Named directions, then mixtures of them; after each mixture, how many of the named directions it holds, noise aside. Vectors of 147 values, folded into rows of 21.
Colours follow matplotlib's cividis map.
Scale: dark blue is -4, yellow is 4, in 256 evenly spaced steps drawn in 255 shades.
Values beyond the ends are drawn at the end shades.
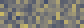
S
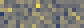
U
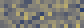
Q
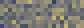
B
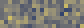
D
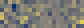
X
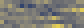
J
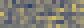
four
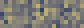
two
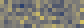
four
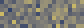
two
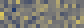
three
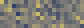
four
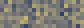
two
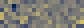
one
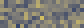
three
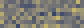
three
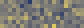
four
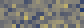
one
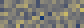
two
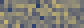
two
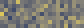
four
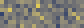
one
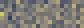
two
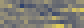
one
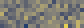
three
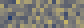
four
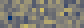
two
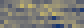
one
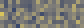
four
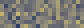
two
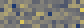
two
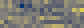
two
